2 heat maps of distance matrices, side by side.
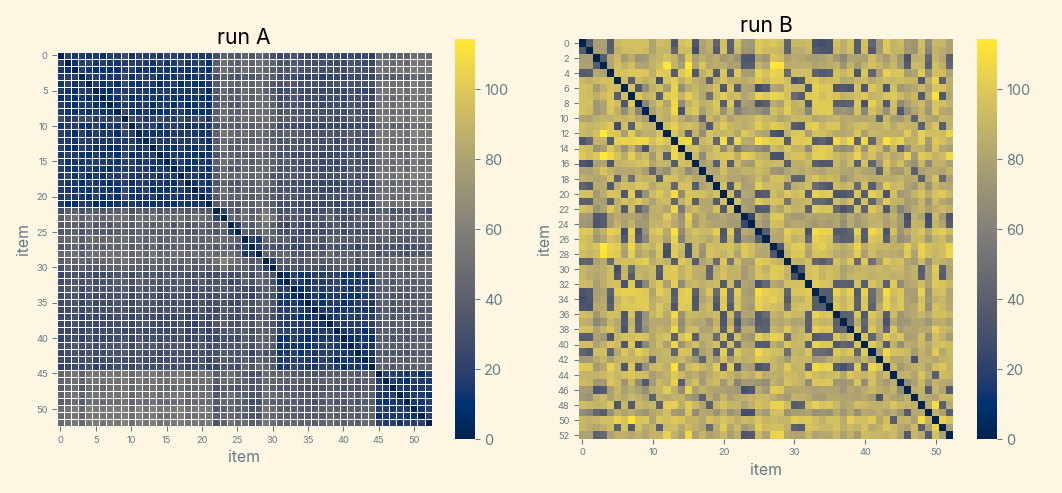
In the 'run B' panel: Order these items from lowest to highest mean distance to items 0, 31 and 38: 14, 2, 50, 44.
2, 14, 44, 50
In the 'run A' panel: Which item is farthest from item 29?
23
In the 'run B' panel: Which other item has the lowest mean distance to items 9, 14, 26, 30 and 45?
22
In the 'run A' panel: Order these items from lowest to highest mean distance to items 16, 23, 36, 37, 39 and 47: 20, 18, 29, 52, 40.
40, 18, 20, 52, 29
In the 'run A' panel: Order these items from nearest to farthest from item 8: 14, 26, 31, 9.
14, 9, 31, 26
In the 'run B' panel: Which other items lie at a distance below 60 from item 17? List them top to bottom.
10, 42, 47
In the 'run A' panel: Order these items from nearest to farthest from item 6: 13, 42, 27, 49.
13, 42, 27, 49
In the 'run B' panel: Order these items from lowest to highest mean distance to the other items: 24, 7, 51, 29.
24, 29, 51, 7
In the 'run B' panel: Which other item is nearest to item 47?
42
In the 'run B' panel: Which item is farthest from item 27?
3
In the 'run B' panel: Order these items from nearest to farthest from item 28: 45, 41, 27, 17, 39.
27, 17, 45, 41, 39
